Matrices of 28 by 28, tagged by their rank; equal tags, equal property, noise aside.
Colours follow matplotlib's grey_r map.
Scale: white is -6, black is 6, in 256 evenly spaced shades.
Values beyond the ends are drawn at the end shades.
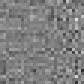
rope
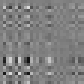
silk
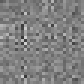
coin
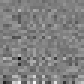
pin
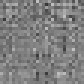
rope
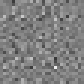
rope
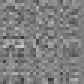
rope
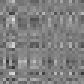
pin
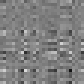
pin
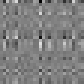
silk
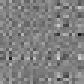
coin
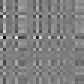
silk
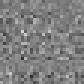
rope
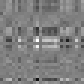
silk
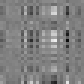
silk
